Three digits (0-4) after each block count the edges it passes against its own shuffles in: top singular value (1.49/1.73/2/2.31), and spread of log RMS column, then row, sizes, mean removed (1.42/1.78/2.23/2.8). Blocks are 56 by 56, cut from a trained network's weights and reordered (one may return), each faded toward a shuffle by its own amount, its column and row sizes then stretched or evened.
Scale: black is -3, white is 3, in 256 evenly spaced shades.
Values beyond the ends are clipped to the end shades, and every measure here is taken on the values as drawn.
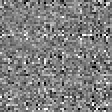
1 3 3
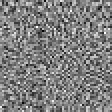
3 0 0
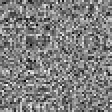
2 0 0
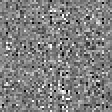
0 3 2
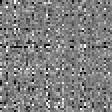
0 4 3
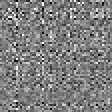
3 3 3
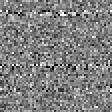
1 0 3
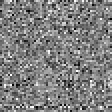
2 0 2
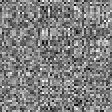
4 2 0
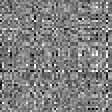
4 3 3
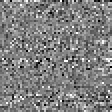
0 1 3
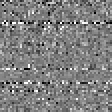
3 1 4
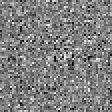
0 2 2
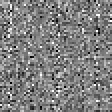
0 3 0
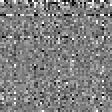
2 2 3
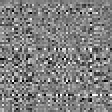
4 2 4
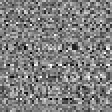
4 0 3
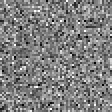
0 0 0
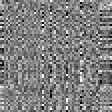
4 4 0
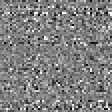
1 1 4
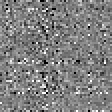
1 3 3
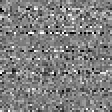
0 0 4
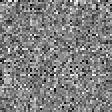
2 1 2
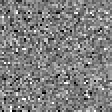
0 1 2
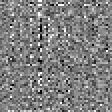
1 3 1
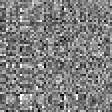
4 2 1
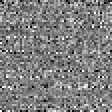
0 0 4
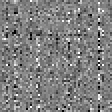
0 4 1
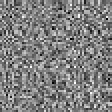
4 2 1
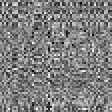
4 1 3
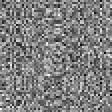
4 2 0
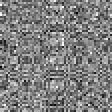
4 1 1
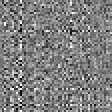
4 3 2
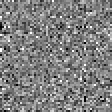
1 1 2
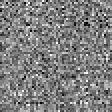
2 1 1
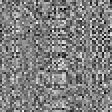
4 3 0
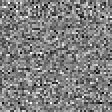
1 0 2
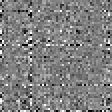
3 3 3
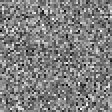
1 0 0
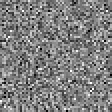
2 0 0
